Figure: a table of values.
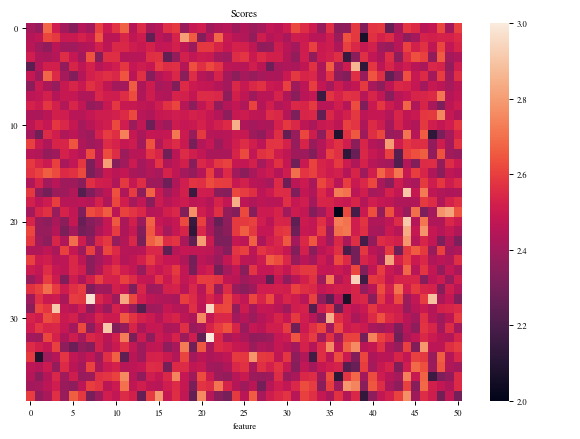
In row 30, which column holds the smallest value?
34
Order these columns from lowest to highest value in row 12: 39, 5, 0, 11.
11, 39, 0, 5
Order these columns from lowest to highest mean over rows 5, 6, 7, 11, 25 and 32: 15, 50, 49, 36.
36, 49, 15, 50
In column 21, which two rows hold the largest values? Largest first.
32, 29
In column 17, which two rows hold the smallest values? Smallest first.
6, 3
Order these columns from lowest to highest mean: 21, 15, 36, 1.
1, 36, 15, 21
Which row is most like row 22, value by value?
38
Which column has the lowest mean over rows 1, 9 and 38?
39
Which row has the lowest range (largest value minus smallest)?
2
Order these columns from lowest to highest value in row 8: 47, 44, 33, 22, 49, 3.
22, 47, 49, 3, 33, 44
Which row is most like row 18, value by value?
10
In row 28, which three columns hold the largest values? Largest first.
7, 47, 11
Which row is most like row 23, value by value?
3
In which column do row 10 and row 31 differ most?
9
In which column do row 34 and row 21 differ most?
44
